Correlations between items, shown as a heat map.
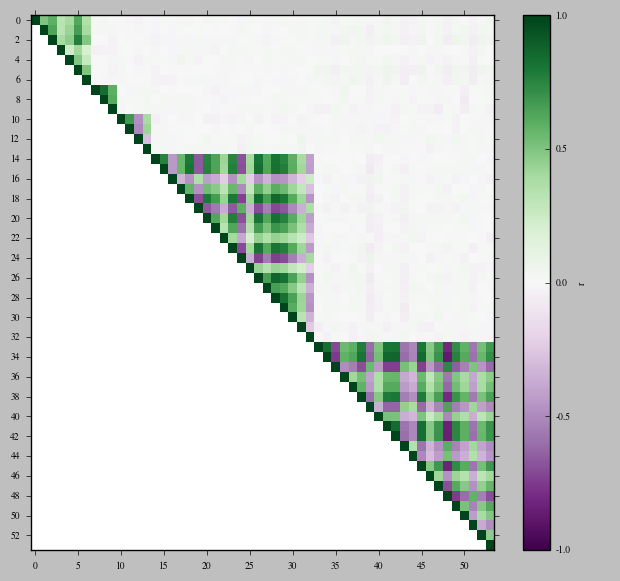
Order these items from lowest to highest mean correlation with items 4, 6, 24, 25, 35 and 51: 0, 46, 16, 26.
46, 26, 16, 0
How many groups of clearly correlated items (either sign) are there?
5
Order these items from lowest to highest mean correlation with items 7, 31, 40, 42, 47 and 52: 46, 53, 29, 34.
29, 46, 53, 34
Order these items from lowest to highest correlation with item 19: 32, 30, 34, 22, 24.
30, 22, 34, 32, 24
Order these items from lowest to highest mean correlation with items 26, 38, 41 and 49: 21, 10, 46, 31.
10, 31, 21, 46
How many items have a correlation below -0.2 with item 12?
3
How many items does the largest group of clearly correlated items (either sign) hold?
21
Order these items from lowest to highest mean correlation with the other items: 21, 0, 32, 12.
32, 12, 0, 21
